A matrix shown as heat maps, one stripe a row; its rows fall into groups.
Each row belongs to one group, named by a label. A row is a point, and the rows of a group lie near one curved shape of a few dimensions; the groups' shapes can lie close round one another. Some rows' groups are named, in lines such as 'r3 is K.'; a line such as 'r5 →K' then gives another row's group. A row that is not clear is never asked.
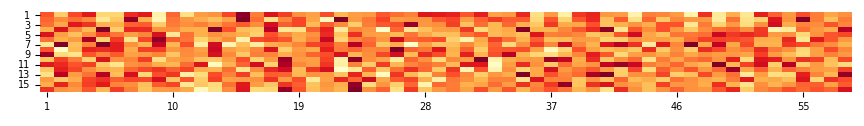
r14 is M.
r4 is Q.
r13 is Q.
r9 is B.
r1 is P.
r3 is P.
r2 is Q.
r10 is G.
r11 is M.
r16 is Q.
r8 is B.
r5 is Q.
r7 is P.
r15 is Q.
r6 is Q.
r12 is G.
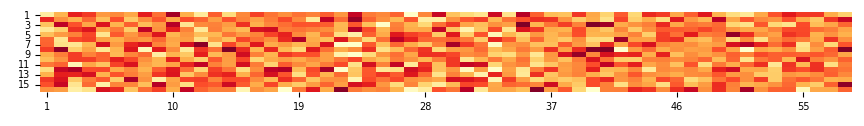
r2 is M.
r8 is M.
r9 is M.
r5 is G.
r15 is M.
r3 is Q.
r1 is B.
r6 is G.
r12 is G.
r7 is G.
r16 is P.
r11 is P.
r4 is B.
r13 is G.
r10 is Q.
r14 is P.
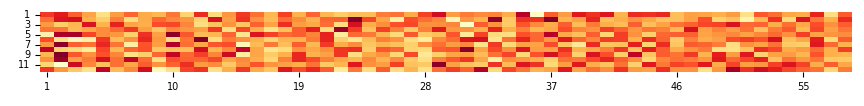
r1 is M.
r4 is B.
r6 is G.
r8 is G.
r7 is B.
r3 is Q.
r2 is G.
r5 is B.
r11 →B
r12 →G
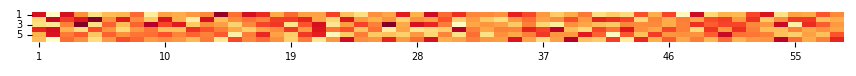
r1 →P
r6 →B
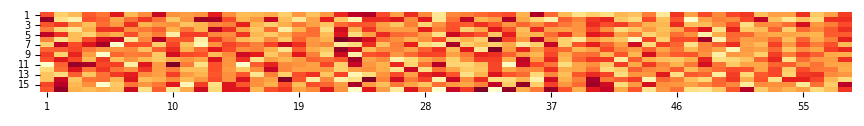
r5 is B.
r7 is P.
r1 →M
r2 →B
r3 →Q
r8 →G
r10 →G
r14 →P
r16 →B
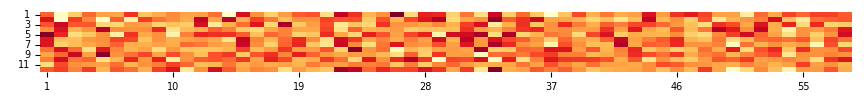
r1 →B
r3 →M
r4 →Q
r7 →G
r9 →P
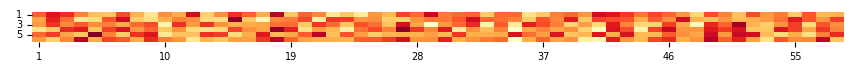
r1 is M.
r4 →G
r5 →Q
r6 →G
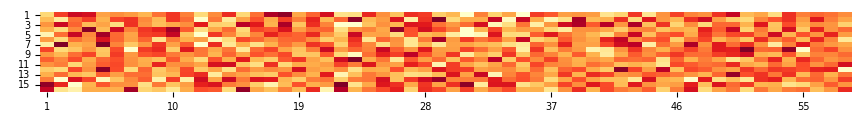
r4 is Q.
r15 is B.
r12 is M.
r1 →G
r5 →P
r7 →P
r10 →G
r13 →G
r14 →P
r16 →B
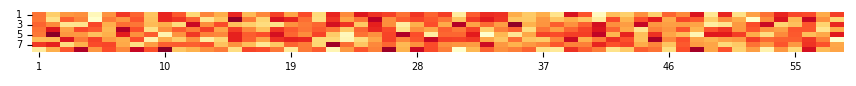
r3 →G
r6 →M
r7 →B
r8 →Q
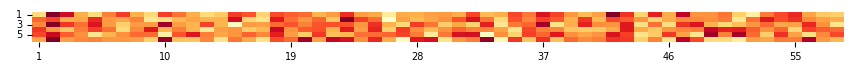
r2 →G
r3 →B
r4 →Q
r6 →B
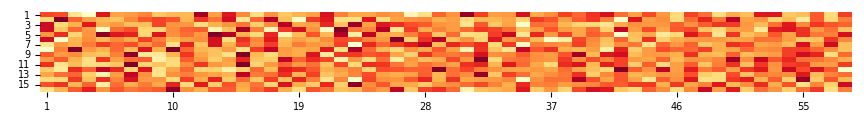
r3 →Q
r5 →M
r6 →B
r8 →B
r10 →G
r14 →M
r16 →Q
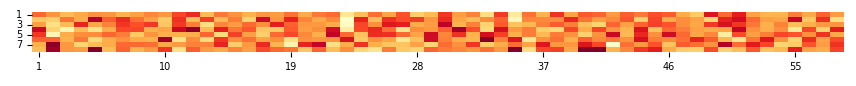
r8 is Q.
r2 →M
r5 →G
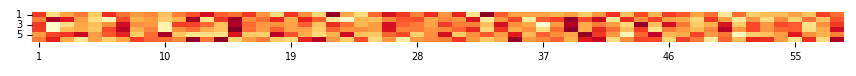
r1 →G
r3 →B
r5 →Q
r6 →G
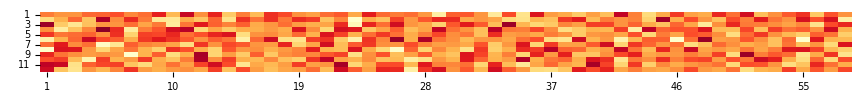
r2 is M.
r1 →M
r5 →B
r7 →M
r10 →G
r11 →B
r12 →B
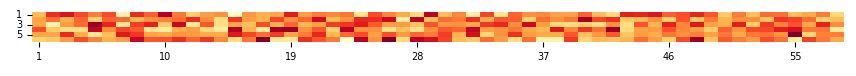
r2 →P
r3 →M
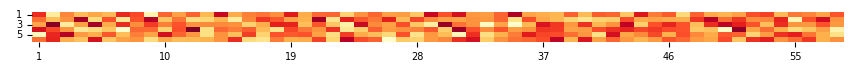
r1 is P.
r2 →Q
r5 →B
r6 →G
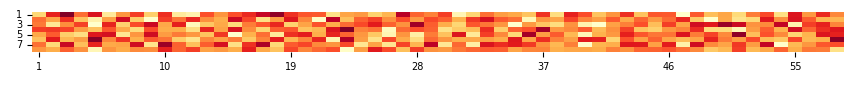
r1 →P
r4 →G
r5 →P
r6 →Q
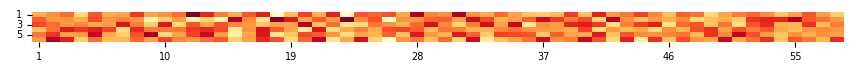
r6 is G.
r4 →B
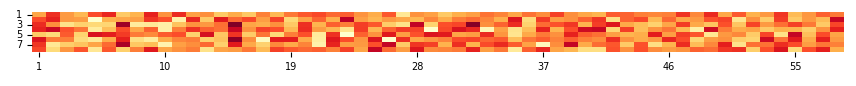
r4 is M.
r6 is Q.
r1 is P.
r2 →M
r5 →M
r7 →B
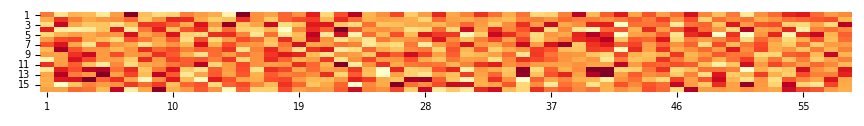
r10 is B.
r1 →B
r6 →M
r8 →G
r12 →Q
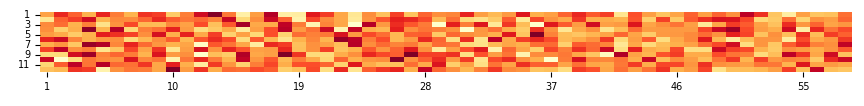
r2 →G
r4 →Q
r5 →M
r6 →G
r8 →M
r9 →G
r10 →B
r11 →P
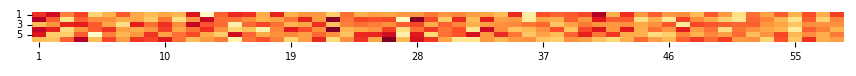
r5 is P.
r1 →M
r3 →B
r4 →B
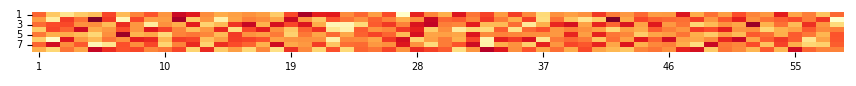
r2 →M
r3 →M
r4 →G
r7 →M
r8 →M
